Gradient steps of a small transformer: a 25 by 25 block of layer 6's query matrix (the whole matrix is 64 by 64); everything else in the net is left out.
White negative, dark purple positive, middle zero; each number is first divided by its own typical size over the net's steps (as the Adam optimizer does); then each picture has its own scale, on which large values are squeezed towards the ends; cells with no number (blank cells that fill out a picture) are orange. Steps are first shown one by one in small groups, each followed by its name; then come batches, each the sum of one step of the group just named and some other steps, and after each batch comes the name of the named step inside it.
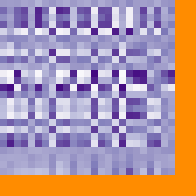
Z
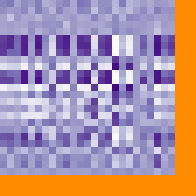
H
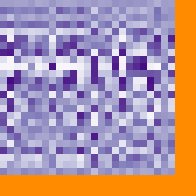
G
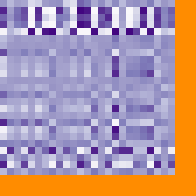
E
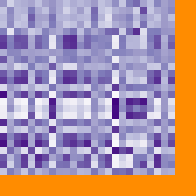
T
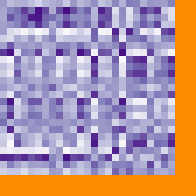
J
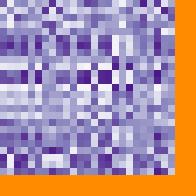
H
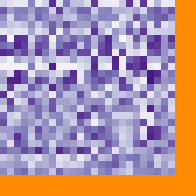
G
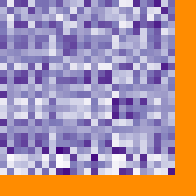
T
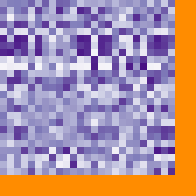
G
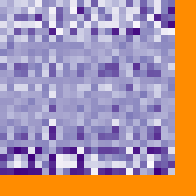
E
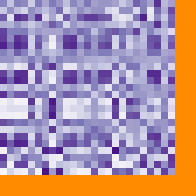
T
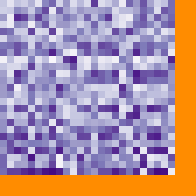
Z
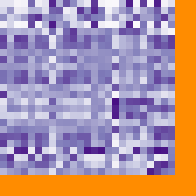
T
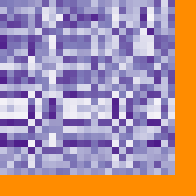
T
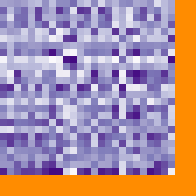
Z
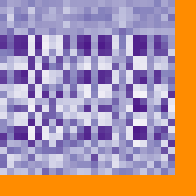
H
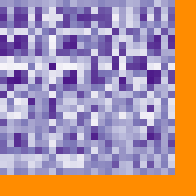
G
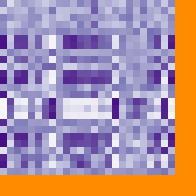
T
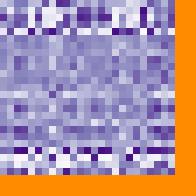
E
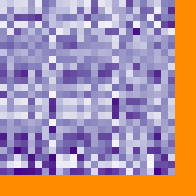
T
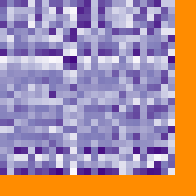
E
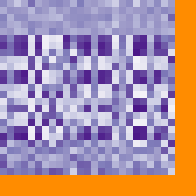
H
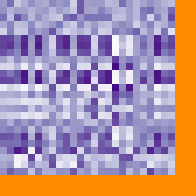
H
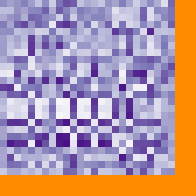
Z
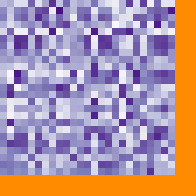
Z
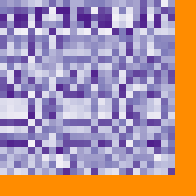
Z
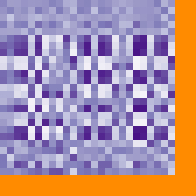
H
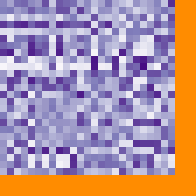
G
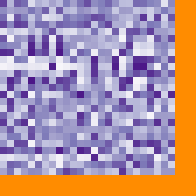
G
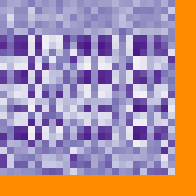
H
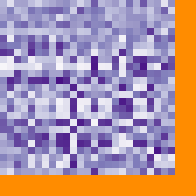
G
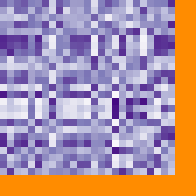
T
